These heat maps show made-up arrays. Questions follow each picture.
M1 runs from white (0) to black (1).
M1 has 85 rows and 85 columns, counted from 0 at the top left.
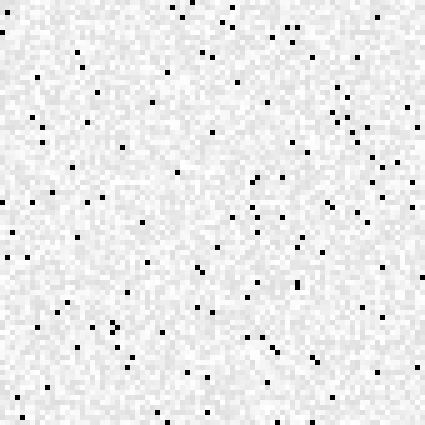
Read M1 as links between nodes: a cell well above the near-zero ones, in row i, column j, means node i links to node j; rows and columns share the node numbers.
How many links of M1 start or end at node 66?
5
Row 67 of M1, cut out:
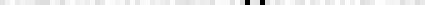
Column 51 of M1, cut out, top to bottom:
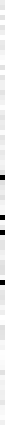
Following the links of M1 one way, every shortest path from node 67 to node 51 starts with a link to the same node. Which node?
node 49
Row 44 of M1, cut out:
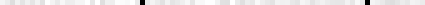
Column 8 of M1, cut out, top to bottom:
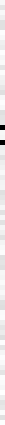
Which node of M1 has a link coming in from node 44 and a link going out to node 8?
node 28
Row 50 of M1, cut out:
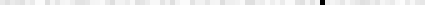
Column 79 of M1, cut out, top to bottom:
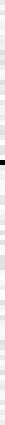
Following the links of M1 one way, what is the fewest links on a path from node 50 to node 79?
5
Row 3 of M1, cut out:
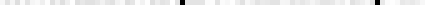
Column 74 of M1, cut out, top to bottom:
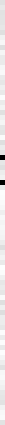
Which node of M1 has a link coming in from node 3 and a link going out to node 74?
node 36
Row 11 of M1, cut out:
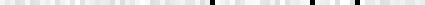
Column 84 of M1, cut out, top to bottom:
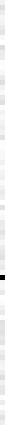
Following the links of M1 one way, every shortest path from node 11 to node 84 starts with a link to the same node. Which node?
node 71
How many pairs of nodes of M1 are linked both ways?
9
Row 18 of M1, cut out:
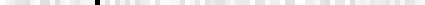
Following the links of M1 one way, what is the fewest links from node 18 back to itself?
6
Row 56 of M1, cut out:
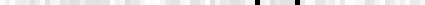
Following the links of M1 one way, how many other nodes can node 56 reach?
11
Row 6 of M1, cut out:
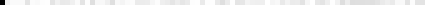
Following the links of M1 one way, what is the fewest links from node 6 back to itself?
5
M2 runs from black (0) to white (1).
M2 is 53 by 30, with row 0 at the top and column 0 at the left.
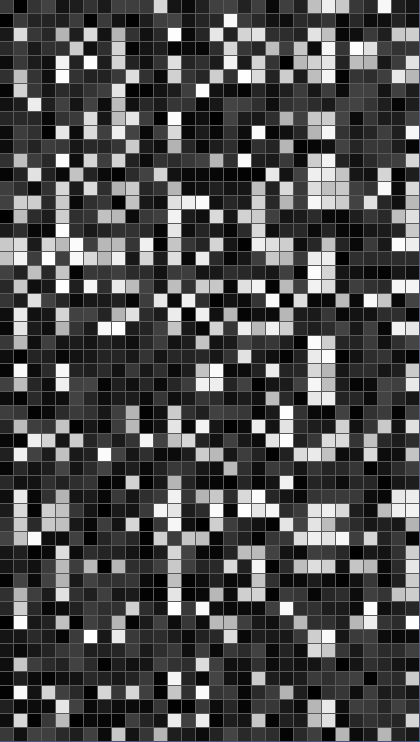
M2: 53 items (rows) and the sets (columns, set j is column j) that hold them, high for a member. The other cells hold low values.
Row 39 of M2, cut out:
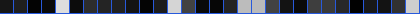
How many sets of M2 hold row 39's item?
5
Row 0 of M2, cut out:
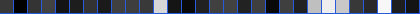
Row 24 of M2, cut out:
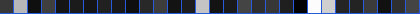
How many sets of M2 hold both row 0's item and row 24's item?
2
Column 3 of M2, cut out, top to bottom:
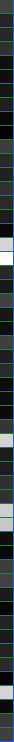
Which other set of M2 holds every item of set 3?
12
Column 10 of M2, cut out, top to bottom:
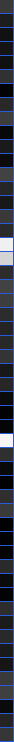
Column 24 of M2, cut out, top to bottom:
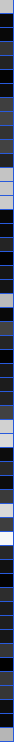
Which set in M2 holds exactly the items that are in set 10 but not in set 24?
0
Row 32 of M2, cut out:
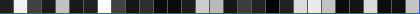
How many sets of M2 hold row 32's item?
10
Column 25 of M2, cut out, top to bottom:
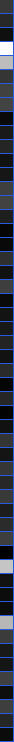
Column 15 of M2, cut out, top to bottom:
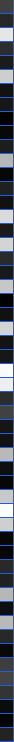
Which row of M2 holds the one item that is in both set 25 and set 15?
44
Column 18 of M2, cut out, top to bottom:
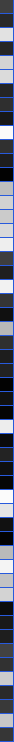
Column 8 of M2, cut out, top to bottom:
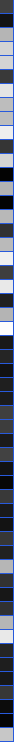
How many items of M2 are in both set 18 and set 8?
9
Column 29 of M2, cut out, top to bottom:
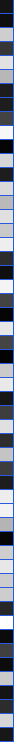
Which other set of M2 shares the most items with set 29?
4
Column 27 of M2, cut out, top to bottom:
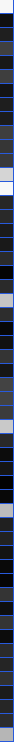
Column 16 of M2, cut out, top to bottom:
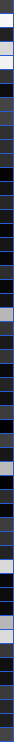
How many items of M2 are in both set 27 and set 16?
0
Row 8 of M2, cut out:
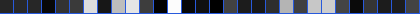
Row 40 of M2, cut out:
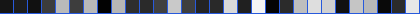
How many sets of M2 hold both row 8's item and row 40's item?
5
